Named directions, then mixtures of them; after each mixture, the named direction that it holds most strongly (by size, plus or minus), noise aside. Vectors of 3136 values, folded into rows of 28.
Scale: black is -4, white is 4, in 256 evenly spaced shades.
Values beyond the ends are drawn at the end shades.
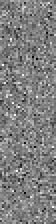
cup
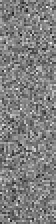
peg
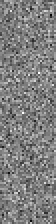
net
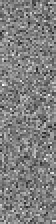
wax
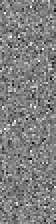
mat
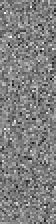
mat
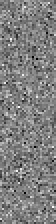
cup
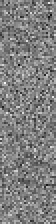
wax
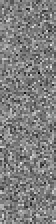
net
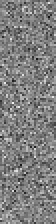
cup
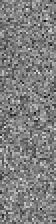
wax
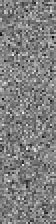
net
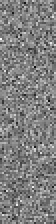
peg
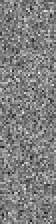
net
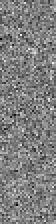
peg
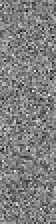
wax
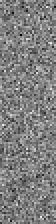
peg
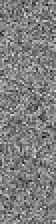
wax
